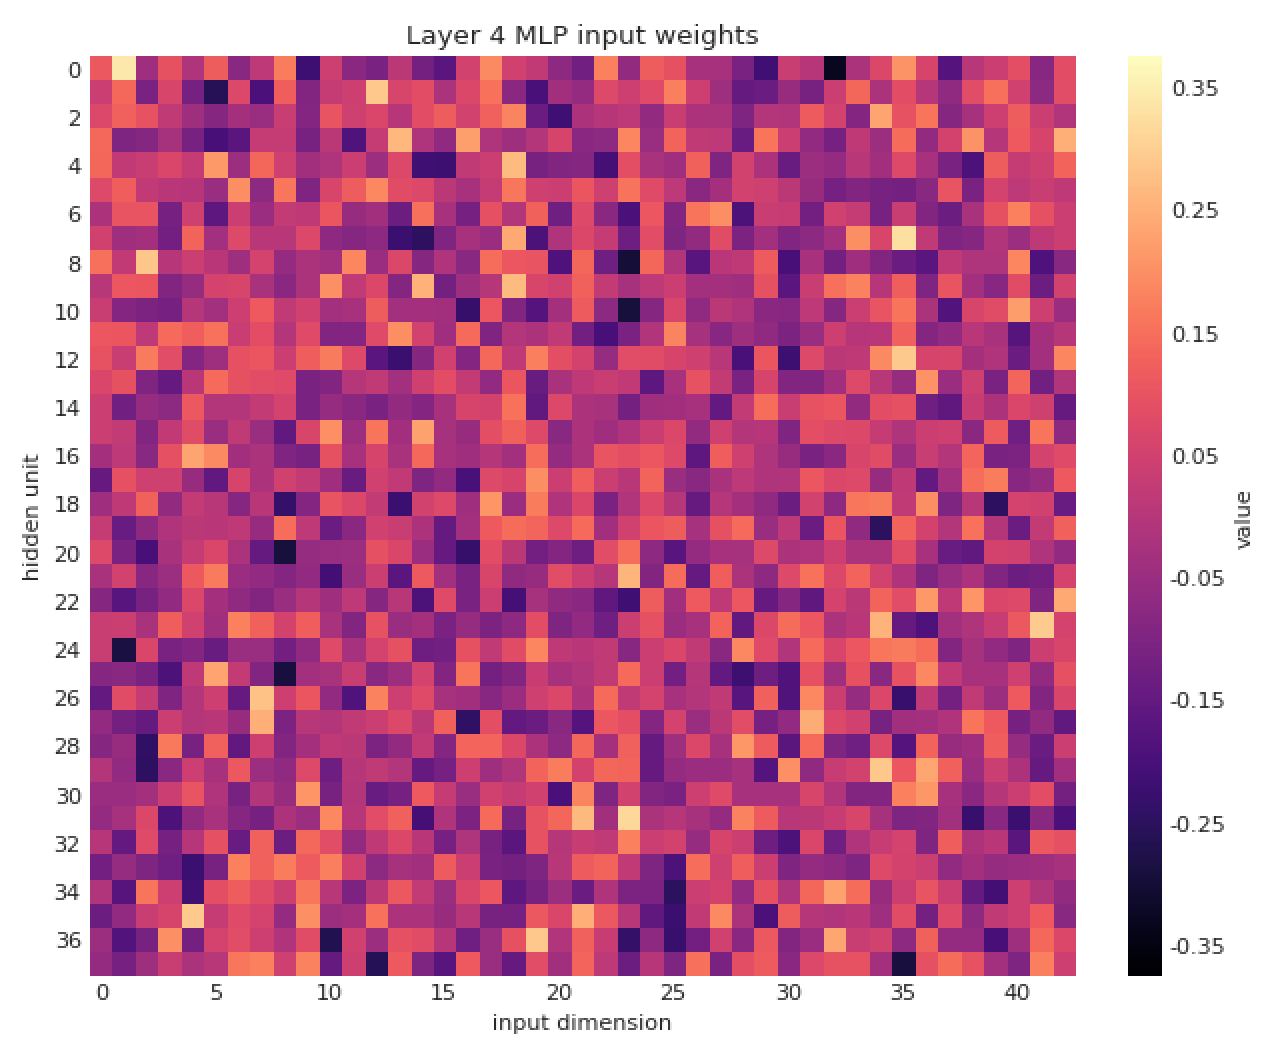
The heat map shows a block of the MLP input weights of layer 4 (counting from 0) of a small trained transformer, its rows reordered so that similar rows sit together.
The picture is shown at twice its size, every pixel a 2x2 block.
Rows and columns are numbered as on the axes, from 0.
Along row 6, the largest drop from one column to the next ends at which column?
28
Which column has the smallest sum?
30
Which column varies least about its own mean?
11
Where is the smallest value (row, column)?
0, 32
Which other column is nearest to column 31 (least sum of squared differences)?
7
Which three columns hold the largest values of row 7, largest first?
35, 18, 33
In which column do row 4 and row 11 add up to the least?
22
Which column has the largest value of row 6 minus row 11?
40
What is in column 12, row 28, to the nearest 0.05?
-0.1
